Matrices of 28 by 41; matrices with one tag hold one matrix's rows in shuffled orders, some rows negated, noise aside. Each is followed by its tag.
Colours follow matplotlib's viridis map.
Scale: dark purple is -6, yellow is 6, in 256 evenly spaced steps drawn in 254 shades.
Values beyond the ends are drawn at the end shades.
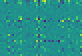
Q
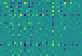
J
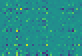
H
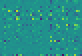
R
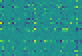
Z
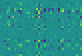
Q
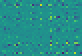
R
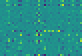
Q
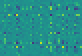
R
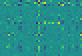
Q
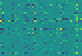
Z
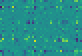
Z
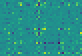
Q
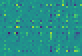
R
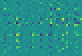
R
